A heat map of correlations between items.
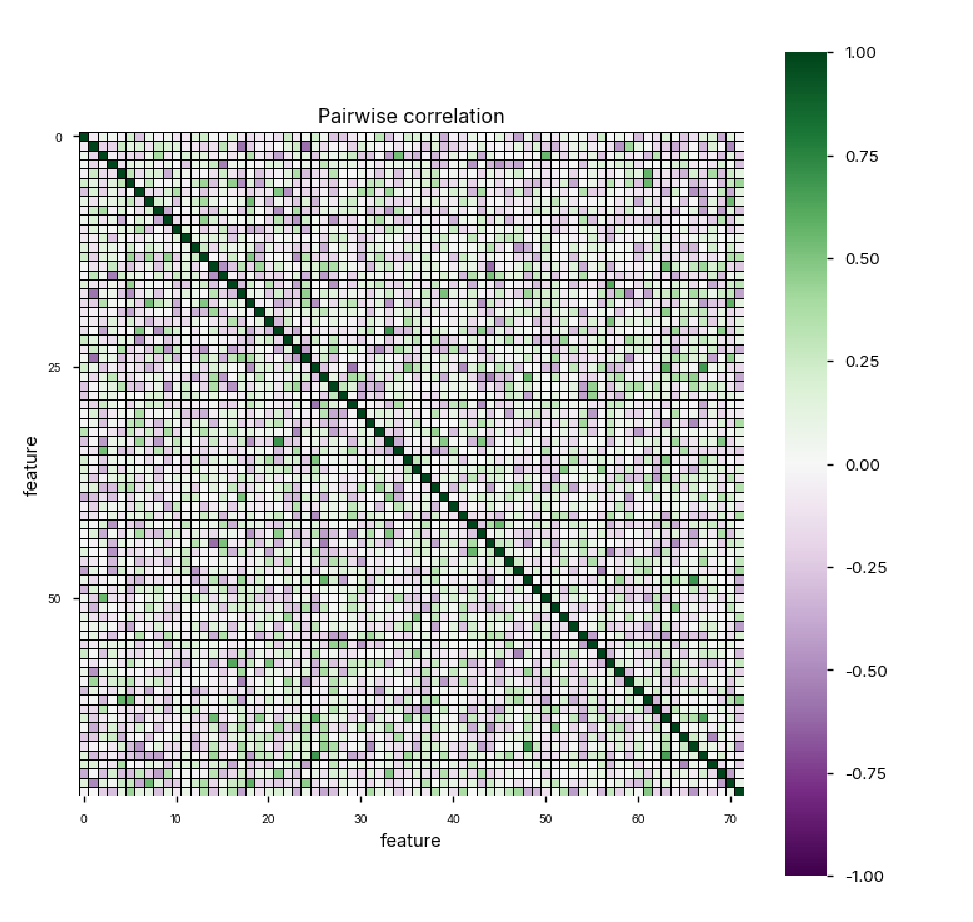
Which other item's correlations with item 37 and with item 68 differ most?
65
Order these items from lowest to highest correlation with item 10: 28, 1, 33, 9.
9, 28, 1, 33
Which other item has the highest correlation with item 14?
63
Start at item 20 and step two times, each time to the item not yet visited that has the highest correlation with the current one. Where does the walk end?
16
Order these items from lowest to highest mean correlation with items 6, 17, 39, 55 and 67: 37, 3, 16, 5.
5, 16, 3, 37
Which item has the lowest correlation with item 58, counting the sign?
1
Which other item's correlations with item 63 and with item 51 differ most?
25
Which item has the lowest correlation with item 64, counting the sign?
44
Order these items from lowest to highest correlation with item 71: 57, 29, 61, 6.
29, 6, 57, 61
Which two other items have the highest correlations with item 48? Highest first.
66, 26
